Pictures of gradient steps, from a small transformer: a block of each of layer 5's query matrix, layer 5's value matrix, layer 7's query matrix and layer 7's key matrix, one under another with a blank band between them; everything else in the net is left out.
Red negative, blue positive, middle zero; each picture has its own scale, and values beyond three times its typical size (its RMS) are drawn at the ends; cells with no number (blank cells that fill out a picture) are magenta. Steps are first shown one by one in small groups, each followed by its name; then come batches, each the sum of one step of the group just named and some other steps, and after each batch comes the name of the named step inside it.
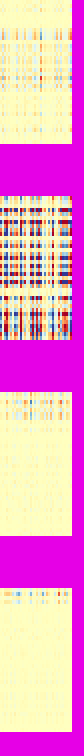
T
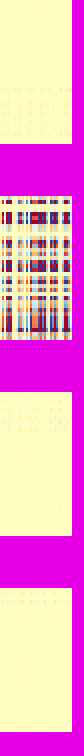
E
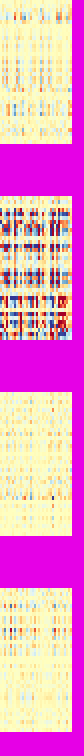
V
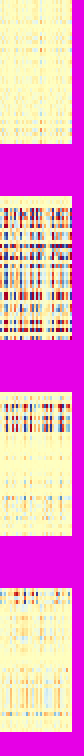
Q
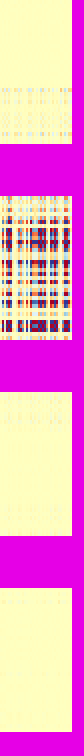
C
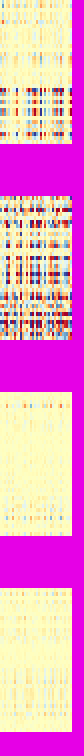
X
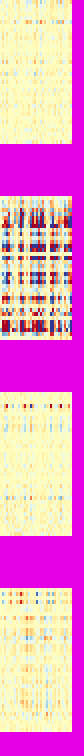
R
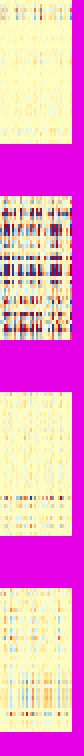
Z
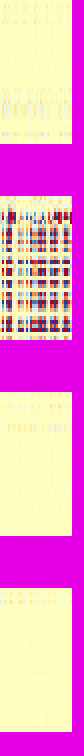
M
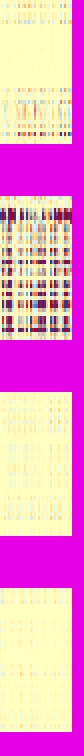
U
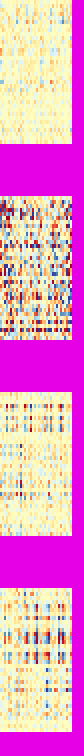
Q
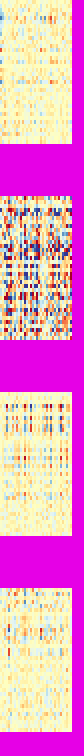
Q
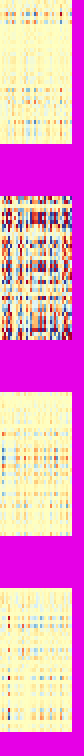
E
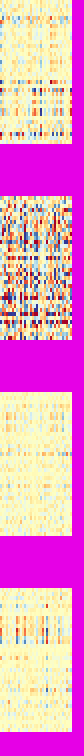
X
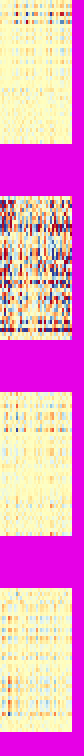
E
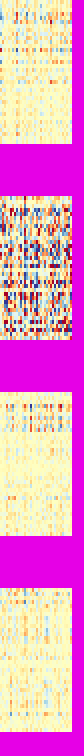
Q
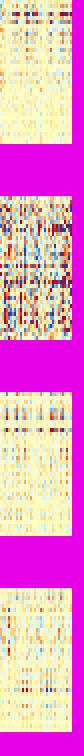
T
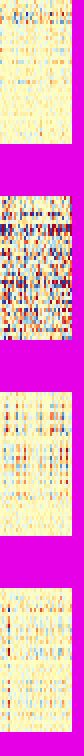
Z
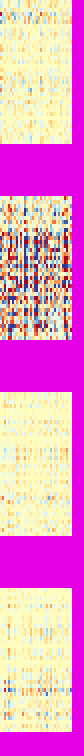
C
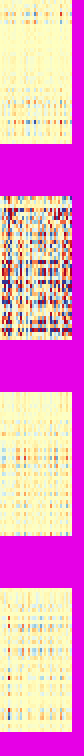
M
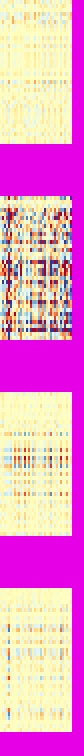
M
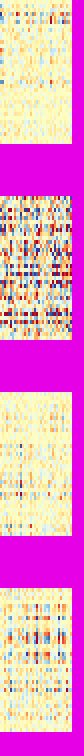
Z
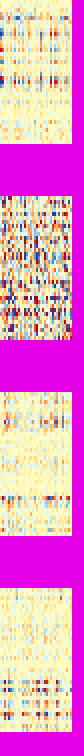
E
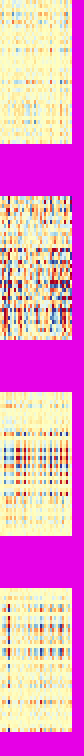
E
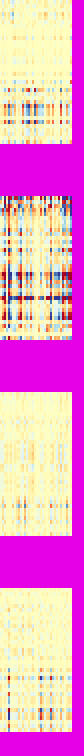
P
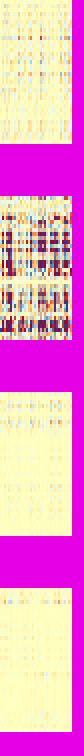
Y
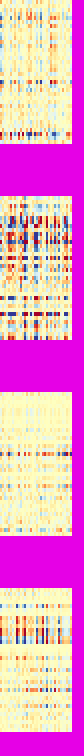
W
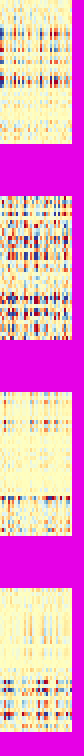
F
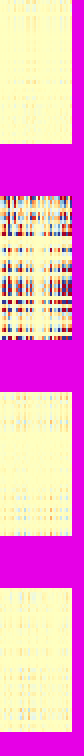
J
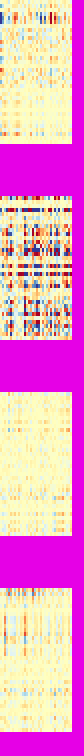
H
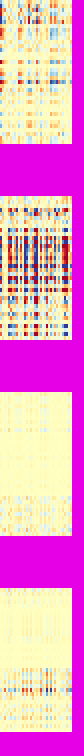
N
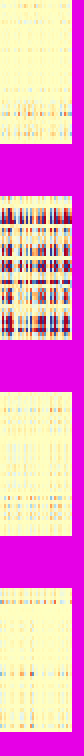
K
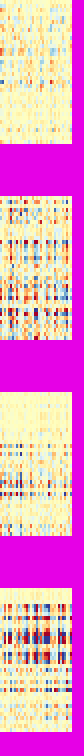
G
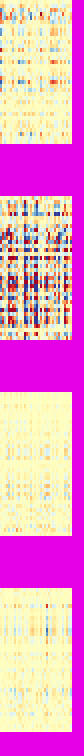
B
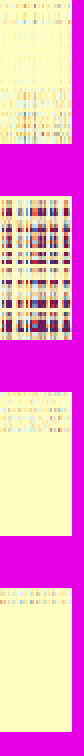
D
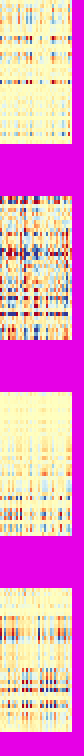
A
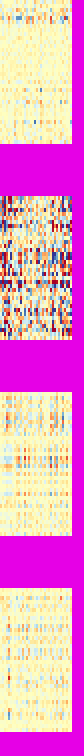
Y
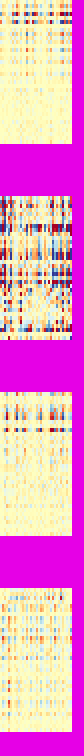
J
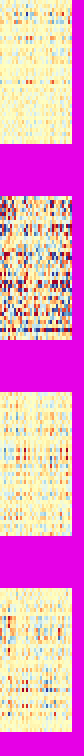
A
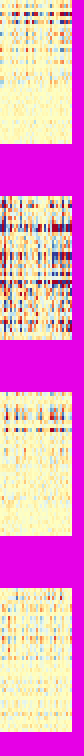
F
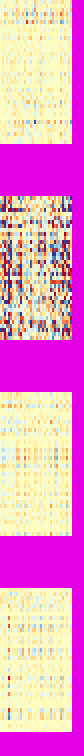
Y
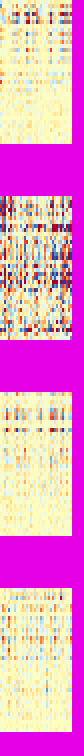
N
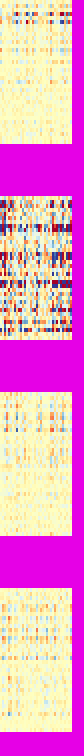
B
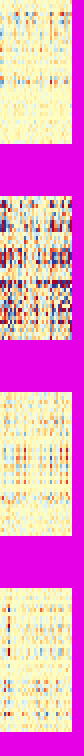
F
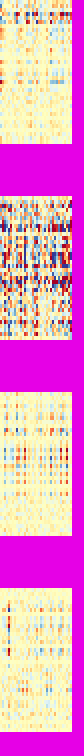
N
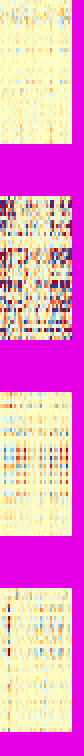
J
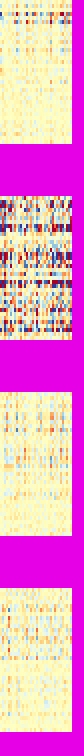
H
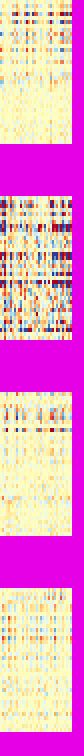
F
